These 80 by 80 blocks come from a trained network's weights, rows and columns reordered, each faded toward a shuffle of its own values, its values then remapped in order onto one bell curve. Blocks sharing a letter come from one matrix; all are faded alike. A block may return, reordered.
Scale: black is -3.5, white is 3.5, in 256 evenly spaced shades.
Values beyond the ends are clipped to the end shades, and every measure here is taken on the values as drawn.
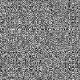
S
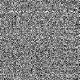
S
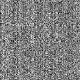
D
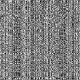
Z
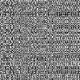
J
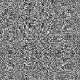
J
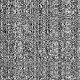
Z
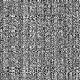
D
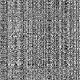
Z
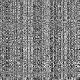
Z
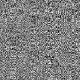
J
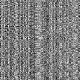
Z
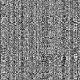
D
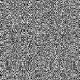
J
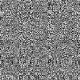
S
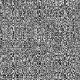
J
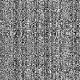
D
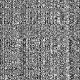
Z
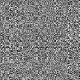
J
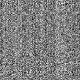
D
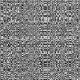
J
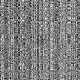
Z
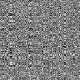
J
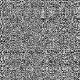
J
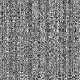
D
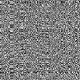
J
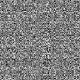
S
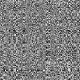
J
